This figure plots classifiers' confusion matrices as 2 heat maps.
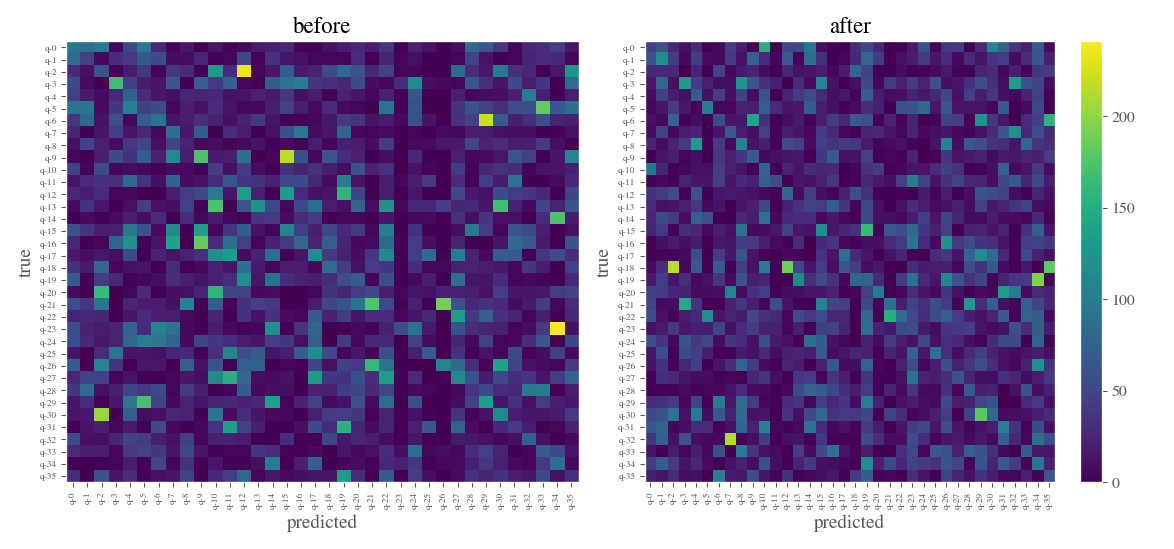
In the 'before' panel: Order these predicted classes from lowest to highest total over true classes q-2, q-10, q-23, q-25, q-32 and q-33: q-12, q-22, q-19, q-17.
q-19, q-22, q-17, q-12
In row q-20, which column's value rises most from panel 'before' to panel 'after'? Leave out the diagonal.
q-31
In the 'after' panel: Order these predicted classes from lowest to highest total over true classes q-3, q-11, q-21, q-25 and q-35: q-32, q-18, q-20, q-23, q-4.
q-20, q-18, q-4, q-32, q-23
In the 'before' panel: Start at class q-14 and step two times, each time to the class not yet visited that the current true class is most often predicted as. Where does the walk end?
q-17
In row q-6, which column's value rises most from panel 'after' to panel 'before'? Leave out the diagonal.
q-29
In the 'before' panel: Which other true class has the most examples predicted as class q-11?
q-27
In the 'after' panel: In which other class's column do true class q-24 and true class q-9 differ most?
q-14
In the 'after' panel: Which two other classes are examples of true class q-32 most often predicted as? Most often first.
q-7, q-34
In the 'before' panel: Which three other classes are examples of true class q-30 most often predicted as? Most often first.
q-2, q-10, q-4
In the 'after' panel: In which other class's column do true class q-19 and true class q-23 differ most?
q-34
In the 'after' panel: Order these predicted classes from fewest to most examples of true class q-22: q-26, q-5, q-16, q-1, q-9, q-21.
q-1, q-16, q-9, q-26, q-5, q-21
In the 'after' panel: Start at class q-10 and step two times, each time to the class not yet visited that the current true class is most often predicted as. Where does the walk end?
q-30
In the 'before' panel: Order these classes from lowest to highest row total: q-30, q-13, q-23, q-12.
q-30, q-12, q-23, q-13
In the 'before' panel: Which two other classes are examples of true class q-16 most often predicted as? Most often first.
q-9, q-7
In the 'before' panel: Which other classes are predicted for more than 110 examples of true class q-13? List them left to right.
q-10, q-22, q-30
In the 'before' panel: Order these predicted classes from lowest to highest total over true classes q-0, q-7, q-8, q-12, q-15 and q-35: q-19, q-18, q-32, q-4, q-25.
q-25, q-18, q-32, q-4, q-19
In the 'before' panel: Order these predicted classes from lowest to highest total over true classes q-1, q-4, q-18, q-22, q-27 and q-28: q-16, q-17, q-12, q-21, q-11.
q-16, q-21, q-11, q-17, q-12
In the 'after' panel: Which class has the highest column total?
q-19
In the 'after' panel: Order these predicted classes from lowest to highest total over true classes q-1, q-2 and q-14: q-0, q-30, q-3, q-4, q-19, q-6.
q-3, q-6, q-30, q-0, q-4, q-19
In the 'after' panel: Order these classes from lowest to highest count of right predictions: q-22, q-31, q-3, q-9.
q-9, q-22, q-31, q-3
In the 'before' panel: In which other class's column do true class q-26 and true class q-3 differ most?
q-21
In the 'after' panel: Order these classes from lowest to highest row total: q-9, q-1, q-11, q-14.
q-9, q-14, q-11, q-1
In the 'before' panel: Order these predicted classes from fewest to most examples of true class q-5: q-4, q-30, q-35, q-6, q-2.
q-2, q-30, q-6, q-35, q-4
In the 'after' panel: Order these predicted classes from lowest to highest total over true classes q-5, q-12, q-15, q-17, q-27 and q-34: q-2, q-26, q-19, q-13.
q-13, q-2, q-26, q-19
